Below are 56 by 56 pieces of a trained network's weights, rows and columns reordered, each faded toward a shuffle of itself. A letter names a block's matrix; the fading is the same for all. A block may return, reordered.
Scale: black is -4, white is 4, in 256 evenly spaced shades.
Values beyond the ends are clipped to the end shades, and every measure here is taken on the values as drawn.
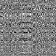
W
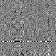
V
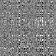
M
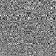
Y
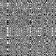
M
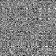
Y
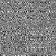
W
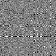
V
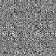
Y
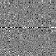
V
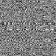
Y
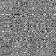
Y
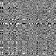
V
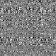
W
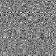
Y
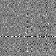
V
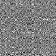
W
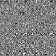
W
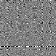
V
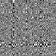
V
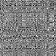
W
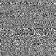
W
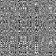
M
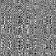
M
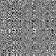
M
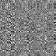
M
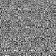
Y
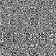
W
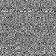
Y
